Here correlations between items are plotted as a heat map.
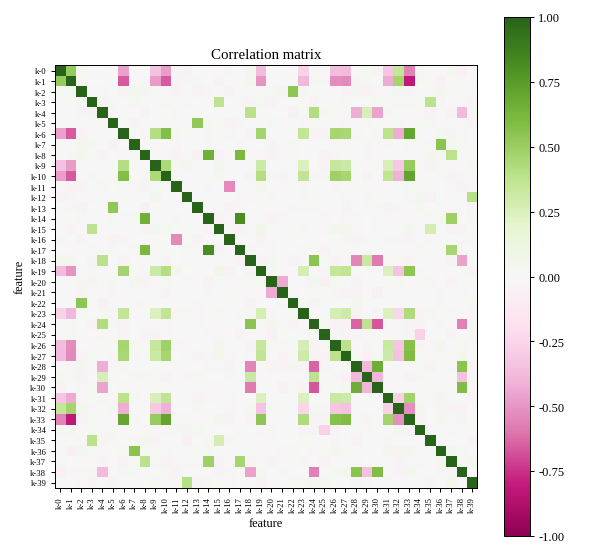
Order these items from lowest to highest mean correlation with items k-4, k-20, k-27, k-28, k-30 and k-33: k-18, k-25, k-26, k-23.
k-18, k-25, k-23, k-26
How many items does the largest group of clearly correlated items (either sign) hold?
12
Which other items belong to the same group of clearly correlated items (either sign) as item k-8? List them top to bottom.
k-14, k-17, k-37
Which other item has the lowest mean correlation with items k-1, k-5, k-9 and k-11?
k-16
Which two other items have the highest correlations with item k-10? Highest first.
k-33, k-6
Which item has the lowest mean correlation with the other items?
k-1
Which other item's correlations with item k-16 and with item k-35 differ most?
k-11
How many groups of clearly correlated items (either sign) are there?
11
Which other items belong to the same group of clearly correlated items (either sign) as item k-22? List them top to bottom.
k-2
